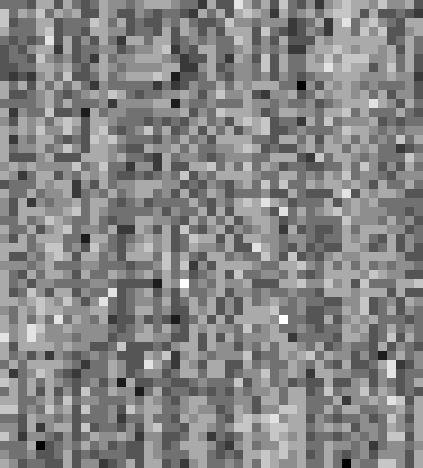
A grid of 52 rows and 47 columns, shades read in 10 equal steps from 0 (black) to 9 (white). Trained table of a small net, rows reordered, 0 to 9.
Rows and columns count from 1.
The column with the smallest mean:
20
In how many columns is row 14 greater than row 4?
19
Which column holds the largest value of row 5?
6
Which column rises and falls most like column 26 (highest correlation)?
11
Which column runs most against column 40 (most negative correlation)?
21
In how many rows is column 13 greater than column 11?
20
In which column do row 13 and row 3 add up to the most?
39
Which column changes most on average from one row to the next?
32
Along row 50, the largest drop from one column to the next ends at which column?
5
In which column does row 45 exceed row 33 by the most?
44
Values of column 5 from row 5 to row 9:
4 6 7 6 5
